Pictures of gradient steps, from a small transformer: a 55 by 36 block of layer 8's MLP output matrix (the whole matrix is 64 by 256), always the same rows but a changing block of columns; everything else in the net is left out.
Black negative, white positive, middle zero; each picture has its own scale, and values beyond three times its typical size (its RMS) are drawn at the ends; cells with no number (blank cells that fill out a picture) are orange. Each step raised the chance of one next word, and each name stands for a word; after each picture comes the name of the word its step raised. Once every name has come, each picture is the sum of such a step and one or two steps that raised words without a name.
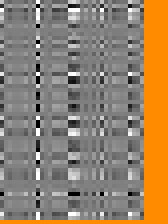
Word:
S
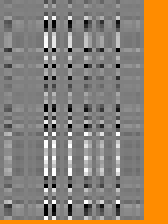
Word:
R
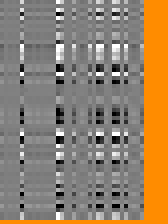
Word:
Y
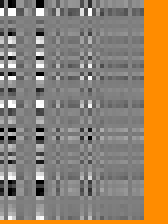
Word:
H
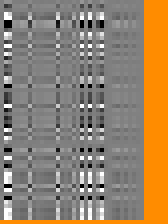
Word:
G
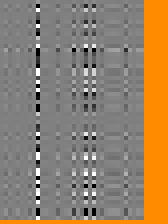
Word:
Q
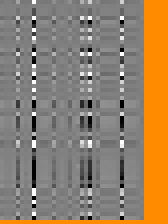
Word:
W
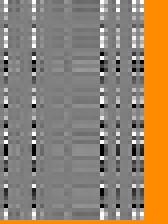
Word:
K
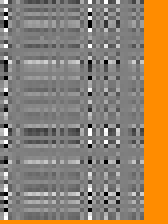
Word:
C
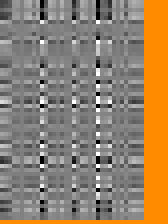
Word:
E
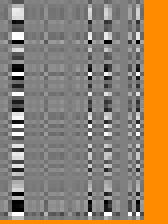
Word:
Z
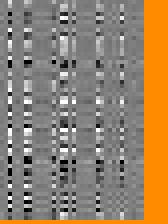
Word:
C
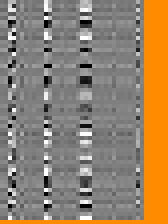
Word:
R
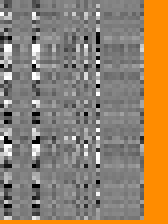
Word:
Y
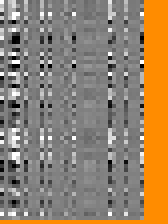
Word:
W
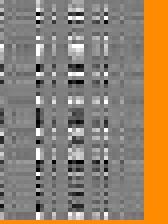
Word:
Y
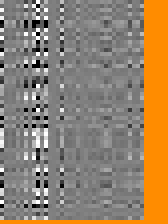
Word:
R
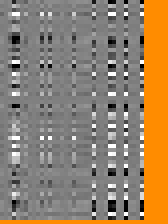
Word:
Z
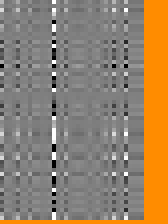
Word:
Q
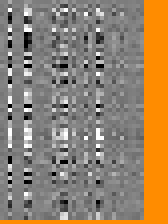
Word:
E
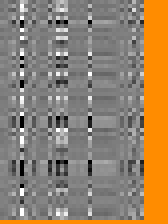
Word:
W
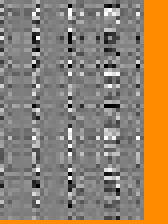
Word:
S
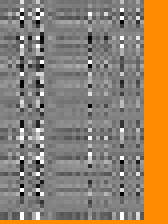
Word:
G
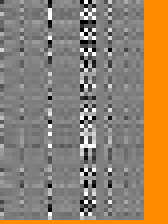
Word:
Z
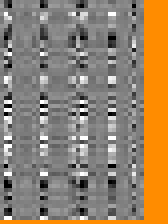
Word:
E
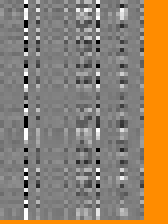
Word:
S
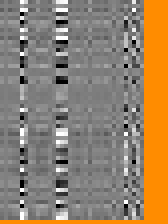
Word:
R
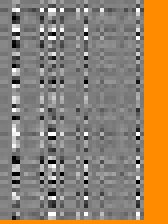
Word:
H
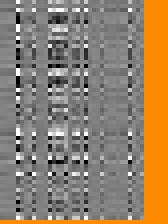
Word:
Q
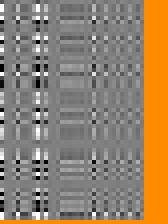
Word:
Z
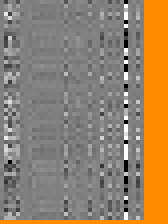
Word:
Z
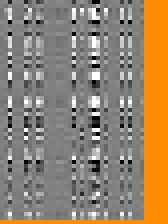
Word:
H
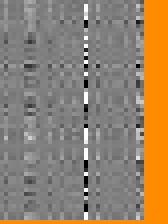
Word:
R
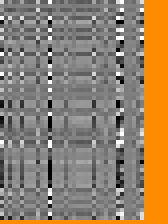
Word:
W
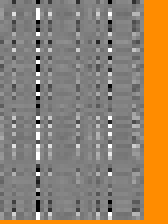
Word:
Z
